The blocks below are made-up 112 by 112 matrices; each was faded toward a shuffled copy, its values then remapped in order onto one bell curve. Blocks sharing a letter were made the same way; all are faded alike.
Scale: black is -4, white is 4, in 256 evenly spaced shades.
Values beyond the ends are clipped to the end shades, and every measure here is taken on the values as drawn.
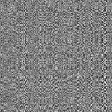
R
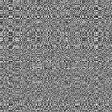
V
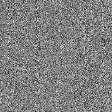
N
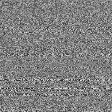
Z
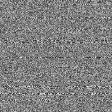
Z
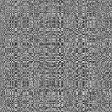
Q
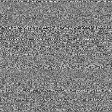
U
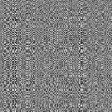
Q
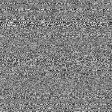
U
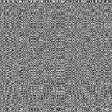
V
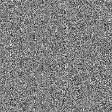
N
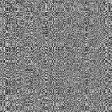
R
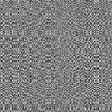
Q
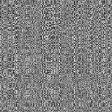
R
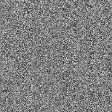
N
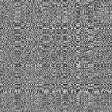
V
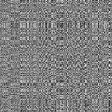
Q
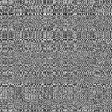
V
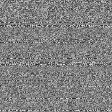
U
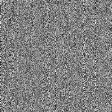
N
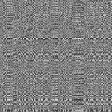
V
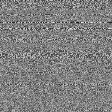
U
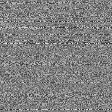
U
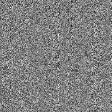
N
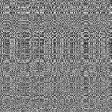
V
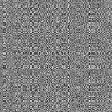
Q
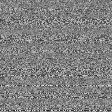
U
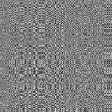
Q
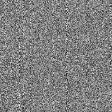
N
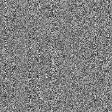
N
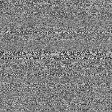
U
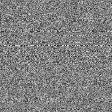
Z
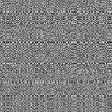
V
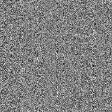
N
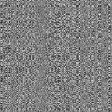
R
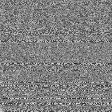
U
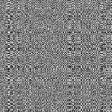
Q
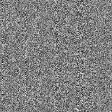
N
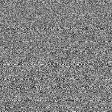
Z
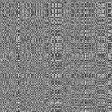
Q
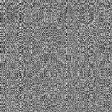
R
